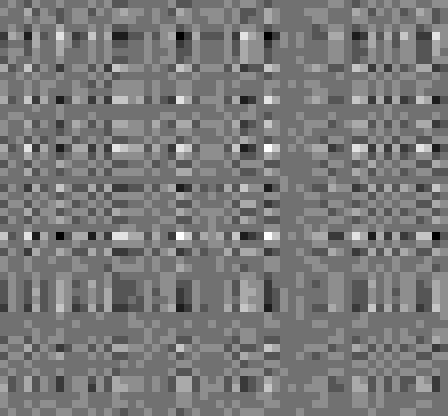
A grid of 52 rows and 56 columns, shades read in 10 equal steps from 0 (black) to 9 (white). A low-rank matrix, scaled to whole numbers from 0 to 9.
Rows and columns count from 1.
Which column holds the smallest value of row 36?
34
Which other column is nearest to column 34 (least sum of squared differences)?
23
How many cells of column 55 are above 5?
13
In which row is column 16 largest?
30
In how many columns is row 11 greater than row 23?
25
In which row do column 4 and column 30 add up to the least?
5
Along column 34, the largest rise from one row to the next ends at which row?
19
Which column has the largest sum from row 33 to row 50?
8
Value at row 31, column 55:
3
